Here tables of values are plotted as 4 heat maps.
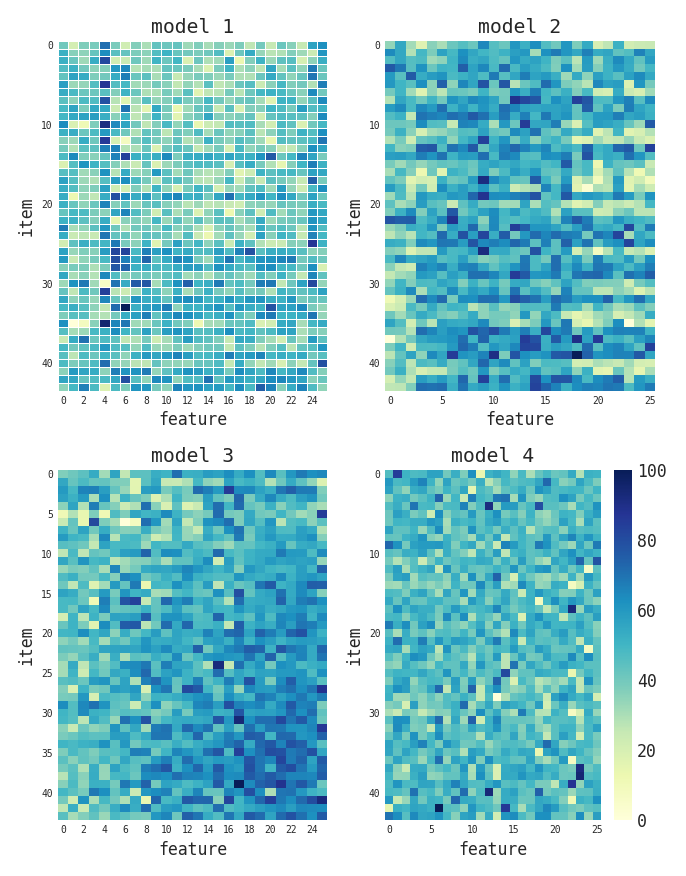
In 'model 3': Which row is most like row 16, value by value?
19
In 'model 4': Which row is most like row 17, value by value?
39
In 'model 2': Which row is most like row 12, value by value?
40
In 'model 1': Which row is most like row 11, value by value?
38
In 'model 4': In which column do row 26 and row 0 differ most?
1
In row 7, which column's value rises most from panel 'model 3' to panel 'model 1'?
25
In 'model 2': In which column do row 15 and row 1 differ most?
20
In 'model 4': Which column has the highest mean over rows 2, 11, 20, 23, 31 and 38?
23
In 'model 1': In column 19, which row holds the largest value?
43
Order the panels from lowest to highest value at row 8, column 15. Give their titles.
model 1, model 4, model 3, model 2
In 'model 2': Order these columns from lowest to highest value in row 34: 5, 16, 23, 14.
23, 14, 5, 16
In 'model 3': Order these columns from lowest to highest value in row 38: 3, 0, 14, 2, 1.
0, 2, 1, 3, 14
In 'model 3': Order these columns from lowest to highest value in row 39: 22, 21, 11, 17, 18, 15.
11, 18, 22, 15, 21, 17
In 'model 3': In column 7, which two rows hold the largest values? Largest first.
16, 19
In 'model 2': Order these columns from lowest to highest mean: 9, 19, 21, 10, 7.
21, 19, 10, 7, 9
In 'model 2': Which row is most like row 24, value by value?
42
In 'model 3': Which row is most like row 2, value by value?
29
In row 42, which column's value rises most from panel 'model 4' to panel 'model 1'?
0
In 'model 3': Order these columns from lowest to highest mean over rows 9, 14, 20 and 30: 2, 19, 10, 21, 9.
10, 9, 2, 21, 19
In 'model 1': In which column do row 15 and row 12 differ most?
4
